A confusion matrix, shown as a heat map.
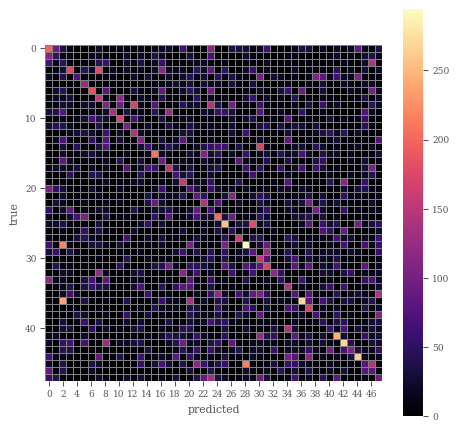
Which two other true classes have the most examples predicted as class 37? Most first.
44, 22
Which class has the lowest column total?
9
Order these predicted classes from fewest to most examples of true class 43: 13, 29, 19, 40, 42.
13, 29, 19, 42, 40
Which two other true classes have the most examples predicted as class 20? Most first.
36, 28
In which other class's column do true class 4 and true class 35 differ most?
47
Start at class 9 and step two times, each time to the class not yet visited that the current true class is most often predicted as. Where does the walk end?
46
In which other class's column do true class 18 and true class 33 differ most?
0
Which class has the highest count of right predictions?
28
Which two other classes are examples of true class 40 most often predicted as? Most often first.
34, 42
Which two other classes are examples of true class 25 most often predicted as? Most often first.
29, 44
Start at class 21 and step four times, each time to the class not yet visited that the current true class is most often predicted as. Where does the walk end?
12
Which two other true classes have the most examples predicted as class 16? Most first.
3, 6
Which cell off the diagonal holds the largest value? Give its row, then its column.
36, 2
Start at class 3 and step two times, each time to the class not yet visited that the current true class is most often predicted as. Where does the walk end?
10
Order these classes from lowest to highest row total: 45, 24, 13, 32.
13, 32, 24, 45
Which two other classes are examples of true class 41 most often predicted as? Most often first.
30, 35
